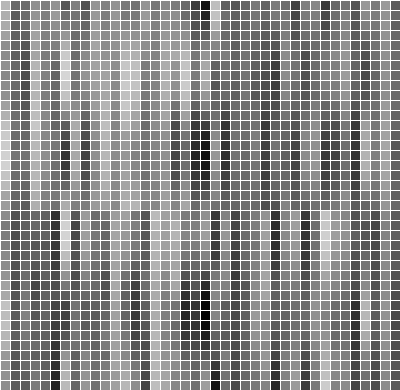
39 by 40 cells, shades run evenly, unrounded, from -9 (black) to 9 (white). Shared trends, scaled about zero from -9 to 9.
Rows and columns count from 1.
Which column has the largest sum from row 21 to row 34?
16
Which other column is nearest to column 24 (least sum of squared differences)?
2
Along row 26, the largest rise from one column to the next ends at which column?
7
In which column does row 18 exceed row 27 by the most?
4
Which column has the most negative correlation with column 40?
26
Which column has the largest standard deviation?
21
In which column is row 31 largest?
1
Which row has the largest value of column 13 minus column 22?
39
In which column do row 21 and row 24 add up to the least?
28
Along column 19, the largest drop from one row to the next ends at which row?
22
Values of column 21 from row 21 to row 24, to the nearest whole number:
0 1 2 2
